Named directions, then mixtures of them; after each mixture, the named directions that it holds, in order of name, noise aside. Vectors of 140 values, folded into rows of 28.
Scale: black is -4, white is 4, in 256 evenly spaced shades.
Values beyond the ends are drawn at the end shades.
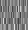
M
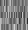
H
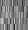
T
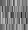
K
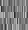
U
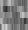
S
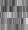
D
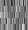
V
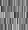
U.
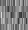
K, M, V.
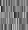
H, U.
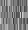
H, M, S.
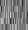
H, T, U.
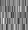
K, M.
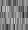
S, T.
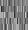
U.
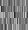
U.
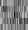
H, S, U.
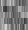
M, S.
